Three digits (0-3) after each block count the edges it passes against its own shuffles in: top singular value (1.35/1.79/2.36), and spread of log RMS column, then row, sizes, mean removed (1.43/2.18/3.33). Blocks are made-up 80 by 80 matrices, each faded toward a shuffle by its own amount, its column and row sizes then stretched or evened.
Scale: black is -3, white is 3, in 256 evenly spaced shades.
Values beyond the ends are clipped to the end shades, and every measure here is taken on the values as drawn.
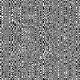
3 3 0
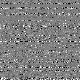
1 0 3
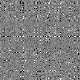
2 2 2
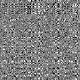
3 2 2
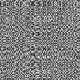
3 1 1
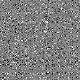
0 2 2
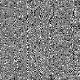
2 2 0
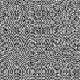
3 0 0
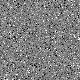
0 0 0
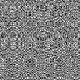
3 0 1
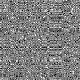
3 0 1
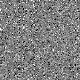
1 1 0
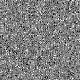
2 0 0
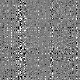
2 3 2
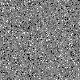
0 1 0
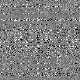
0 1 3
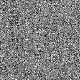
1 1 0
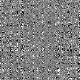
0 3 2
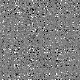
0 2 2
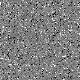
0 1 1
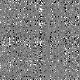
0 3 2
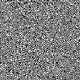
2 1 0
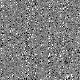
0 2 0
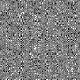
3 2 1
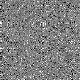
2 1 1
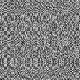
3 0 0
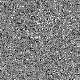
1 0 1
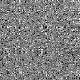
2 1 1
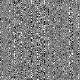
2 3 0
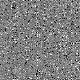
2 1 0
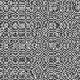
3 0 0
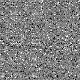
2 0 1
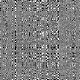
3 3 2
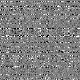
2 1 3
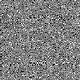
2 0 1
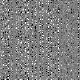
0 3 1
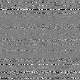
2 0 3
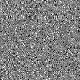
2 0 0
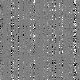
1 3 1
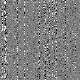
1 3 0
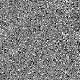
1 1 0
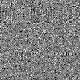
2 0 0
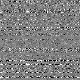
2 0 3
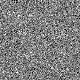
1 0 1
